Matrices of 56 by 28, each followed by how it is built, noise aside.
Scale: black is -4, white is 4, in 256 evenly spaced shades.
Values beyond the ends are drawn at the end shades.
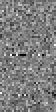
uneven rows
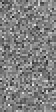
noise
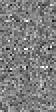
uneven rows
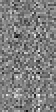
low rank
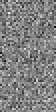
blocks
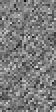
Hankel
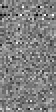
uneven rows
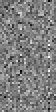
uneven columns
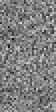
noise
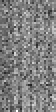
blocks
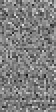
repeating columns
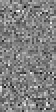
uneven rows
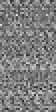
repeating columns
